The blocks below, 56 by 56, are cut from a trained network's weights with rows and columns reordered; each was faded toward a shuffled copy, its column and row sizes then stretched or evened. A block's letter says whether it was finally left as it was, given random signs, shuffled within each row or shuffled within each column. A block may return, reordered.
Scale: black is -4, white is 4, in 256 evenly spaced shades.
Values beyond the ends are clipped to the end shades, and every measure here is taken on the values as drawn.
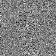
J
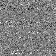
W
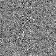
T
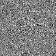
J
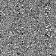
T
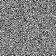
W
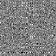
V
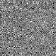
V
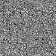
J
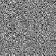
V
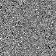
T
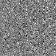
T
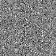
T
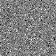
T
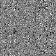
T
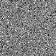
T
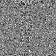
J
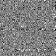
V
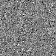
T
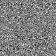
W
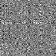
V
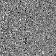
T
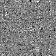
J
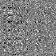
V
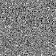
J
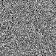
T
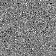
W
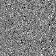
T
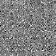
V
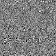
J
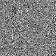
T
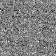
W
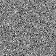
W
